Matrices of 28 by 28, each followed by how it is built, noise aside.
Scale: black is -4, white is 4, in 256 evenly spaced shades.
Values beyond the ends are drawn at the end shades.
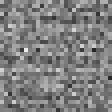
blocks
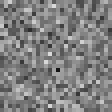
noise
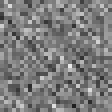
Toeplitz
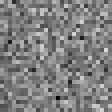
noise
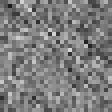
Toeplitz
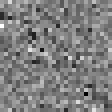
block diagonal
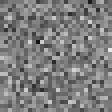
noise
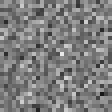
repeating rows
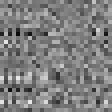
low rank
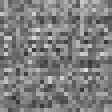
blocks
